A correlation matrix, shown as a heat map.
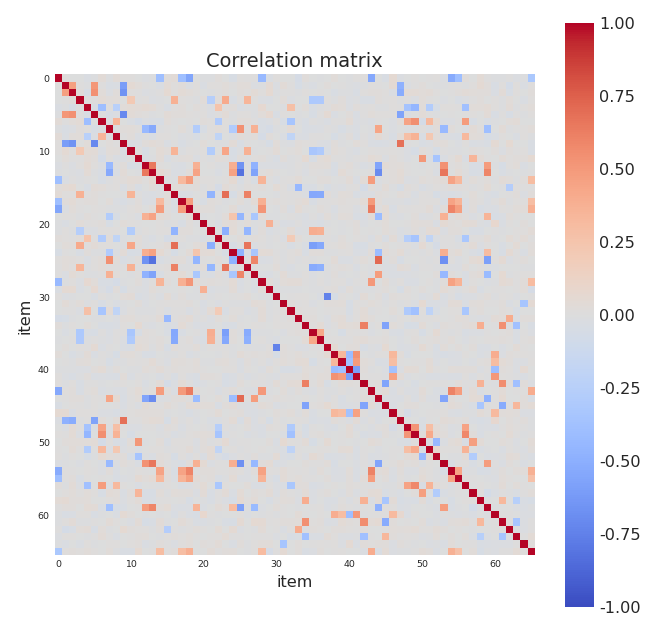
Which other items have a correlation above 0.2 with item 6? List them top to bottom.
8, 48, 49, 51, 56
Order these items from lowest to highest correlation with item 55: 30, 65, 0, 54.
0, 30, 65, 54
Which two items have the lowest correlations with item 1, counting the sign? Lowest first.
9, 47
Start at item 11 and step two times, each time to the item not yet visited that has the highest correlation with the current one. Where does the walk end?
57
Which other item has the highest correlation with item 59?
13
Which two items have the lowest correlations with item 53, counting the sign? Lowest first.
25, 44
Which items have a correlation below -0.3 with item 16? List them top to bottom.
21, 35, 36
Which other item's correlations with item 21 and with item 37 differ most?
30
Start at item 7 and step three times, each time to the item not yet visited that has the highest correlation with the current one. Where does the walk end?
27
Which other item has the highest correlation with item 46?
41
